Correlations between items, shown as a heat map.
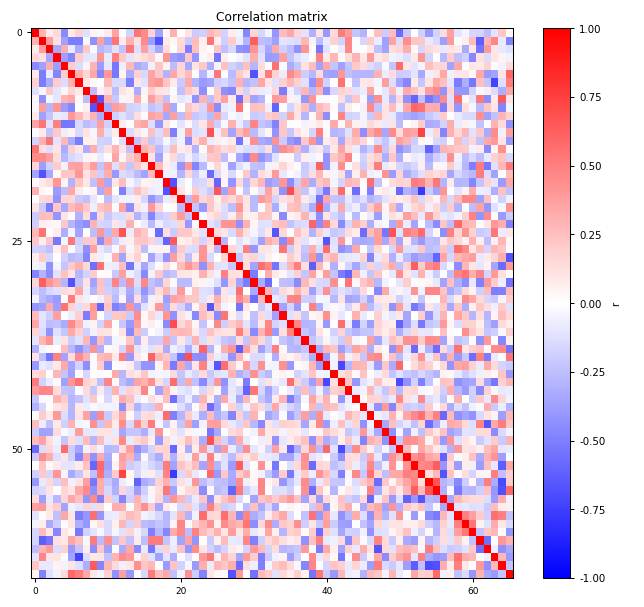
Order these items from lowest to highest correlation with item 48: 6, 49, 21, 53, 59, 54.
49, 53, 59, 21, 54, 6
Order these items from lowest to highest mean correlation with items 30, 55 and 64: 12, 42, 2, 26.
26, 12, 42, 2
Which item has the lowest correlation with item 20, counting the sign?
39
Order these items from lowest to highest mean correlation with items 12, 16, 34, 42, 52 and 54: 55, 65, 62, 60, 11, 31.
60, 62, 11, 31, 55, 65
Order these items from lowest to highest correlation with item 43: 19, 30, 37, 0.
19, 37, 0, 30
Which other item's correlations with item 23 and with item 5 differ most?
65
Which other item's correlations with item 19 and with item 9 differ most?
53
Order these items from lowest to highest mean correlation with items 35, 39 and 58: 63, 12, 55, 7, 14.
55, 7, 63, 12, 14
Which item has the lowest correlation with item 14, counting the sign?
54
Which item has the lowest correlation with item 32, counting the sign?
30
